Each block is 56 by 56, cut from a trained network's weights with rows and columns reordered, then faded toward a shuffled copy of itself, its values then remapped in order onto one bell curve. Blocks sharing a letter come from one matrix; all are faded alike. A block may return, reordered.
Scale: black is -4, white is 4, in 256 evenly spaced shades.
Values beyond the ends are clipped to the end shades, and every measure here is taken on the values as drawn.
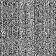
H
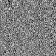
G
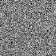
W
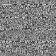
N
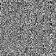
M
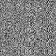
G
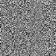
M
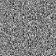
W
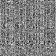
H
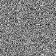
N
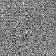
W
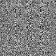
M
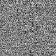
W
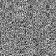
G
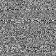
N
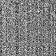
H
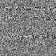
N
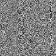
M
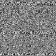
N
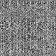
H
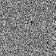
M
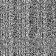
H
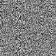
M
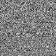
N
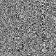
M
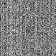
H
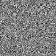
N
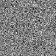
W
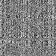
H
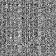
H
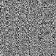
W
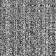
H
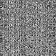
H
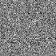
N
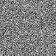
W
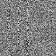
M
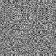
G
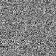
N
